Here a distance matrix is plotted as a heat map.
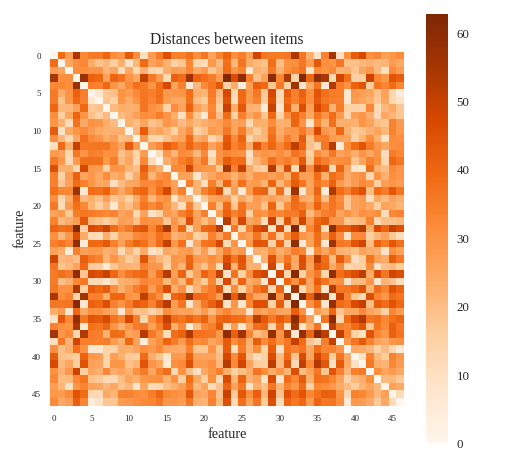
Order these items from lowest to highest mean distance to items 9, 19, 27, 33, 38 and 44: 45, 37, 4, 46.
4, 46, 45, 37
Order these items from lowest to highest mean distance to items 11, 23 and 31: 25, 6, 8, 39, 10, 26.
25, 26, 10, 8, 39, 6
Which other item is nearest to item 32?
37
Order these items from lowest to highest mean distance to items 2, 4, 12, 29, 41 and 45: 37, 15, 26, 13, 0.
26, 13, 0, 15, 37
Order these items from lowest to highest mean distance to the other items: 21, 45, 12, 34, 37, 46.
34, 46, 21, 45, 12, 37
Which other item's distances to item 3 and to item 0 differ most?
35
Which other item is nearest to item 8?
20
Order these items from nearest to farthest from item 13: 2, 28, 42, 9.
2, 9, 42, 28
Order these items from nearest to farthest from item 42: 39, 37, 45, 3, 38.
39, 45, 38, 37, 3
